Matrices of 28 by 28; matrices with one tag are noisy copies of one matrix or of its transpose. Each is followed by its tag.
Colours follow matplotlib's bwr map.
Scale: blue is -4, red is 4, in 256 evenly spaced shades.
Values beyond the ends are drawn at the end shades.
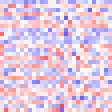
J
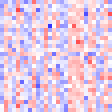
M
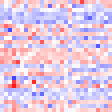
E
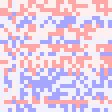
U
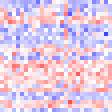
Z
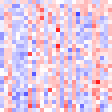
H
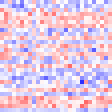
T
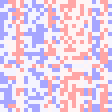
Z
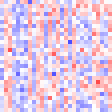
H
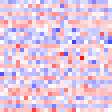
J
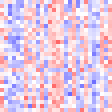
E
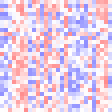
T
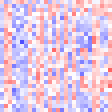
H
